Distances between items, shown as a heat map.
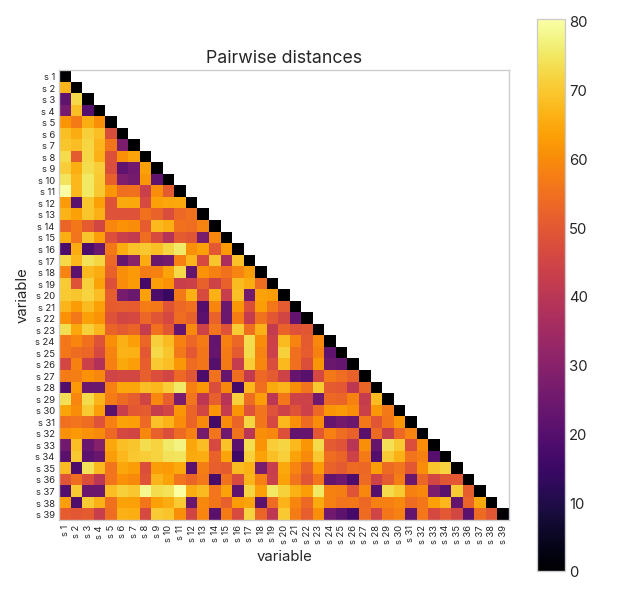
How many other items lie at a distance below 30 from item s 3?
7
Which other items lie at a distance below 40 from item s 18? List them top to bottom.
s 2, s 12, s 35, s 38
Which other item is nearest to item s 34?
s 16
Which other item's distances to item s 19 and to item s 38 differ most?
s 8
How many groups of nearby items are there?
8
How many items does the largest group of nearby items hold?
8
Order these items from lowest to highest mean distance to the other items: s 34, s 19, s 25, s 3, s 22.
s 22, s 25, s 19, s 34, s 3
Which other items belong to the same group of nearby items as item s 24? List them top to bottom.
s 14, s 25, s 26, s 31, s 36, s 39
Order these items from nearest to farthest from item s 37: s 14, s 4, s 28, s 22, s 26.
s 28, s 4, s 26, s 14, s 22
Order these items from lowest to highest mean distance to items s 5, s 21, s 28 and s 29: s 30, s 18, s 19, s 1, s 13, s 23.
s 13, s 30, s 23, s 19, s 1, s 18
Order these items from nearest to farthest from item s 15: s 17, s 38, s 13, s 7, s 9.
s 13, s 17, s 7, s 9, s 38
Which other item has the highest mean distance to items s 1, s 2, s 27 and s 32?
s 11
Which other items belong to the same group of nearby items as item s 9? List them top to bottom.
s 6, s 7, s 10, s 17, s 20
